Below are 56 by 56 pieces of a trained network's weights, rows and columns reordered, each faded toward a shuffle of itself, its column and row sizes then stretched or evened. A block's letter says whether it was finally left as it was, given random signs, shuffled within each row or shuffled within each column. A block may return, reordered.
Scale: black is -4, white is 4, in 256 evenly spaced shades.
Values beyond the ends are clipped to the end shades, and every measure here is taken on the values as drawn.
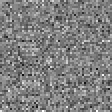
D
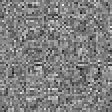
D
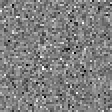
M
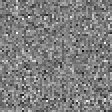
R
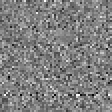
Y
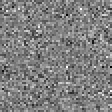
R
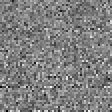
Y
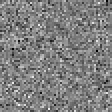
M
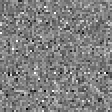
Y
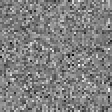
R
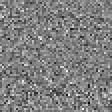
Y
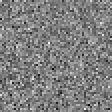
Y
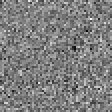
R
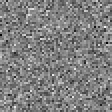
M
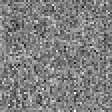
M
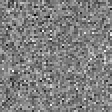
M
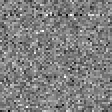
Y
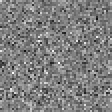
R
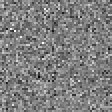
R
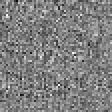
D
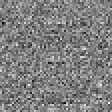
D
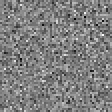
M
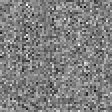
M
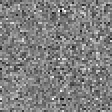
D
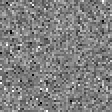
M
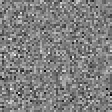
R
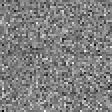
M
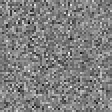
R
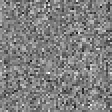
M
